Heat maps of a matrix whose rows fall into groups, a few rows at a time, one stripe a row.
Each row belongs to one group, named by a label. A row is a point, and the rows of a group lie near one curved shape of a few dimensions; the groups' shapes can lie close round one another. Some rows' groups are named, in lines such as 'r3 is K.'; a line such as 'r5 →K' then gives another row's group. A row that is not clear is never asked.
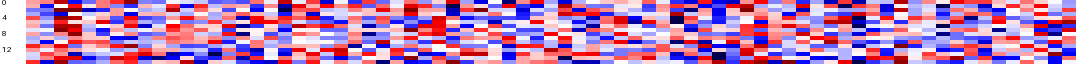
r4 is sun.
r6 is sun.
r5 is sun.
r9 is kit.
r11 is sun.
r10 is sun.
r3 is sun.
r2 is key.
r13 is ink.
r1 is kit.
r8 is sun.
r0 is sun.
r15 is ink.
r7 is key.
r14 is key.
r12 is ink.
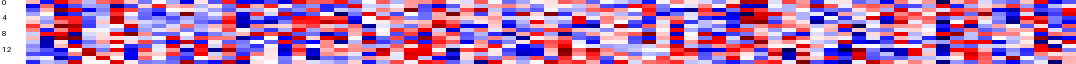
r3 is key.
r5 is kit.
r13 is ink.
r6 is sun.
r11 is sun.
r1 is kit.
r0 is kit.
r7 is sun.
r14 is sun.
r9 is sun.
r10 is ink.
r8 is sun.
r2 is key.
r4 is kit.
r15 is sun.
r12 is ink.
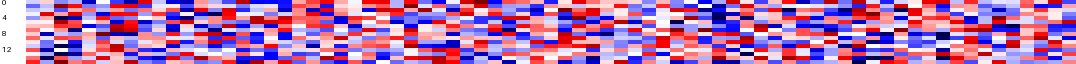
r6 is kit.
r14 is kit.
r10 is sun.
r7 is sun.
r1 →key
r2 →ink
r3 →kit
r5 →sun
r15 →sun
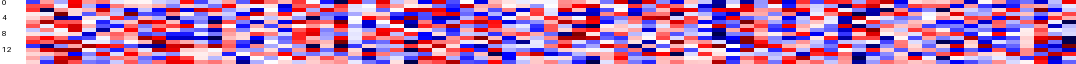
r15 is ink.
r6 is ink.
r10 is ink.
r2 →kit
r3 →sun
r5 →ink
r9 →ink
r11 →ink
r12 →ink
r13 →sun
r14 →sun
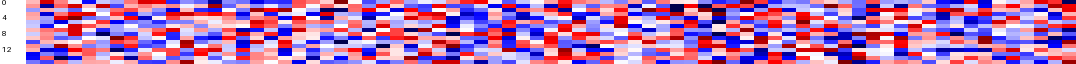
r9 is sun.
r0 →ink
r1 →sun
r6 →sun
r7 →ink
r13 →ink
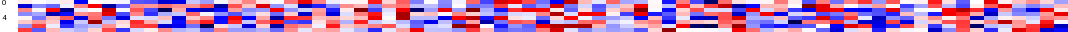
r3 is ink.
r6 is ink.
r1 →kit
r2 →ink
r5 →sun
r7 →sun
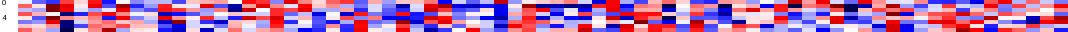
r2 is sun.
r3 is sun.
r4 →sun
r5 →ink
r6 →sun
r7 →sun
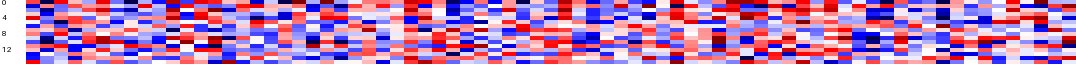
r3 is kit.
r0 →kit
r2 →kit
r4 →sun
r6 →kit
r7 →ink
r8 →ink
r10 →ink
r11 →ink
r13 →kit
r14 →ink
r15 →sun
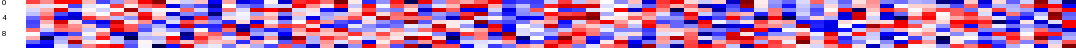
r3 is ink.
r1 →ink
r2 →sun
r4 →ink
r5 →key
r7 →kit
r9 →kit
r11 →ink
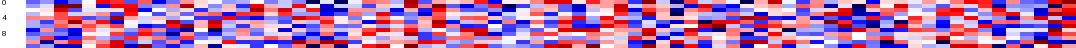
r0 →ink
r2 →sun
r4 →kit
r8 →ink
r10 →kit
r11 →ink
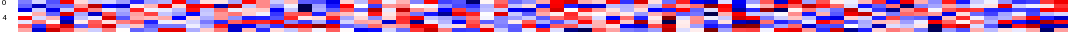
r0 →sun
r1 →kit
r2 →ink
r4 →sun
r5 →sun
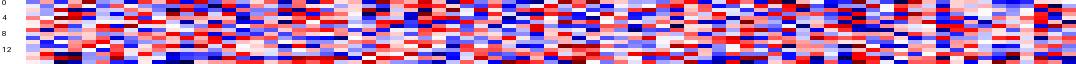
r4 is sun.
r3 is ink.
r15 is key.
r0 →ink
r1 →sun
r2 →ink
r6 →sun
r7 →kit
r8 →ink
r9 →kit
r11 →ink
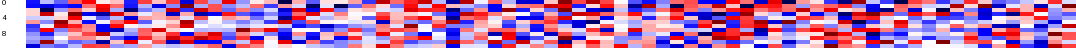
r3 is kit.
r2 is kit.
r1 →ink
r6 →key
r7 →kit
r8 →sun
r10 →kit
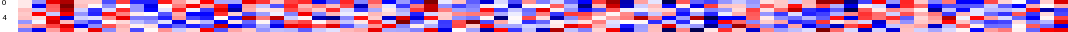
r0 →sun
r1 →sun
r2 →sun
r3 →kit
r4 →sun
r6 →kit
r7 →sun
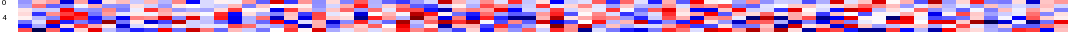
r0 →kit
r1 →kit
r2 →kit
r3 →ink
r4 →ink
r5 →key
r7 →kit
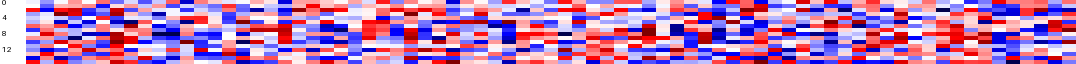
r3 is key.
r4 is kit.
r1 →kit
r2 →kit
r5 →key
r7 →sun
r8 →key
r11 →kit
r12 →ink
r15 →kit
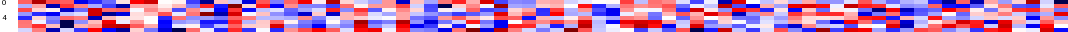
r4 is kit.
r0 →ink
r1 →kit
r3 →kit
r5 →sun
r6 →sun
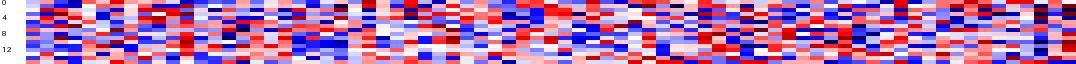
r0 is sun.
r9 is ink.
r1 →ink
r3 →key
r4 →ink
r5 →kit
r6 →sun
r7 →kit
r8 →kit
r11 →kit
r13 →kit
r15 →sun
